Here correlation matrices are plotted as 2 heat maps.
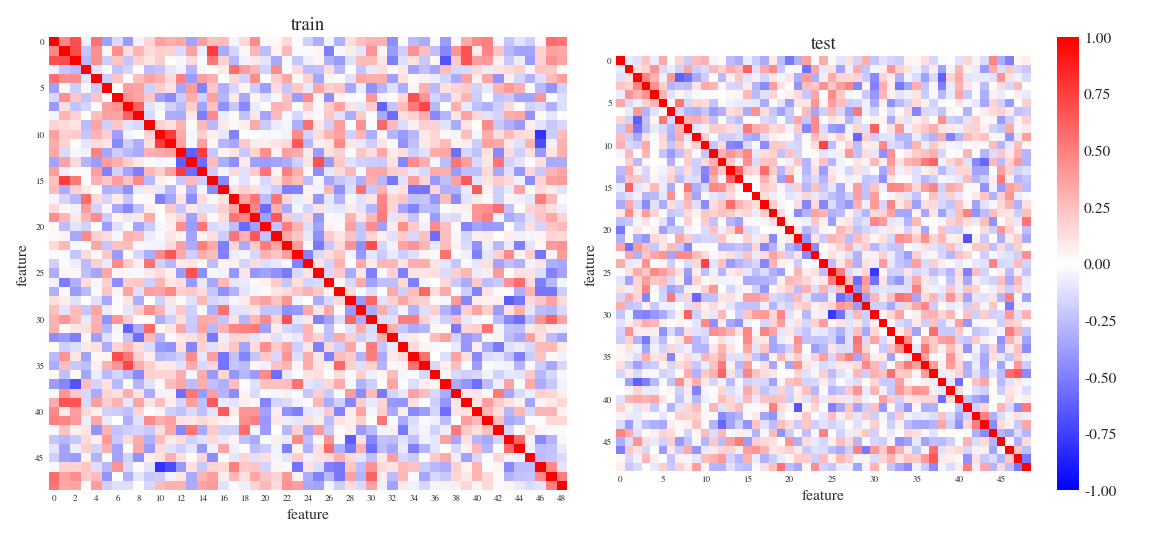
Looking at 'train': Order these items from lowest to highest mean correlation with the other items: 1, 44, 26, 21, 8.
44, 26, 8, 21, 1
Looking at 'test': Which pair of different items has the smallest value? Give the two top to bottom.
25, 30
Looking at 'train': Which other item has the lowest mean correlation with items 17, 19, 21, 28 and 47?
25
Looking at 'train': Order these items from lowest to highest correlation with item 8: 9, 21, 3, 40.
9, 3, 40, 21
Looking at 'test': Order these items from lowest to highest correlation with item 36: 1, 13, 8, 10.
1, 10, 13, 8
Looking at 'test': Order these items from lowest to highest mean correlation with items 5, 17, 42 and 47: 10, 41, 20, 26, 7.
41, 20, 10, 26, 7
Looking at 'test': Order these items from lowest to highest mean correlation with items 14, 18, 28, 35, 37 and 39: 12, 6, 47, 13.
6, 47, 13, 12
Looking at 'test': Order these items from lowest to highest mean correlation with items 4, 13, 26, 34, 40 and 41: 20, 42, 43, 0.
43, 42, 0, 20
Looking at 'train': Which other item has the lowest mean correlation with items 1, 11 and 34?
16
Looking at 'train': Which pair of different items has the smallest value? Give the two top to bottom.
10, 46
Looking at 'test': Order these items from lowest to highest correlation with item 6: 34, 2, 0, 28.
0, 34, 2, 28
